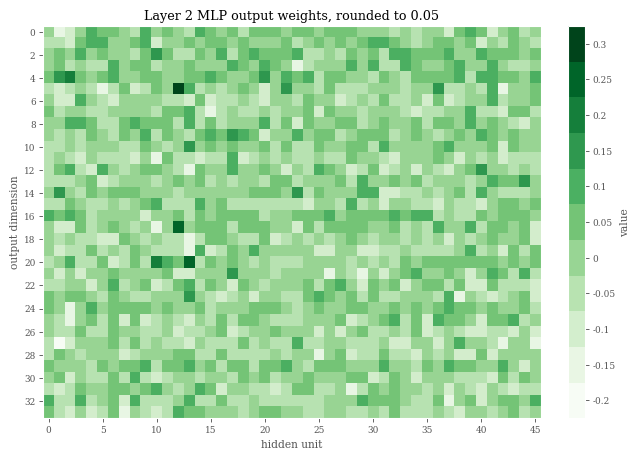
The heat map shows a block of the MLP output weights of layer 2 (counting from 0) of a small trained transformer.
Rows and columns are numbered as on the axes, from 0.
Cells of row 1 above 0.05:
5
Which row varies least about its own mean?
24
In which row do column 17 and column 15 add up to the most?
9
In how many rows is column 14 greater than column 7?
17
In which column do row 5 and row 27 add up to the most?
12
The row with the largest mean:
4
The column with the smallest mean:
1
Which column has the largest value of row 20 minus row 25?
13
